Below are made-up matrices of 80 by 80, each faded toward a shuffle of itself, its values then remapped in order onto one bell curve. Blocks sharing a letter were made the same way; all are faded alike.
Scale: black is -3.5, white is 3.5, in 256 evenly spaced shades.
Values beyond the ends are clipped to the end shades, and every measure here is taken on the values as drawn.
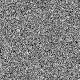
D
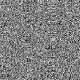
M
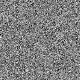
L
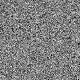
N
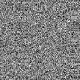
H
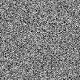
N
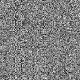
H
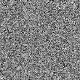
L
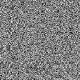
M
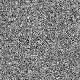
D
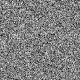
N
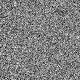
D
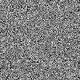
N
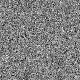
D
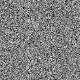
L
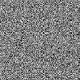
H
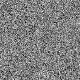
L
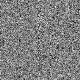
L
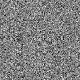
M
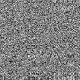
M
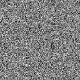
H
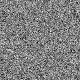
D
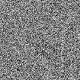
N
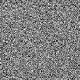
M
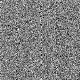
L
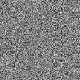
H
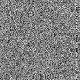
M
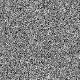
L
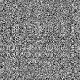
H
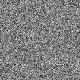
N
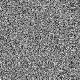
N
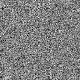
N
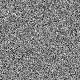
D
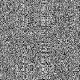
M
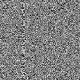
H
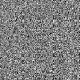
H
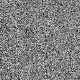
L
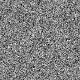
L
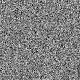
D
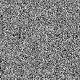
N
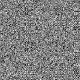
H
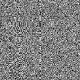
H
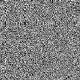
M
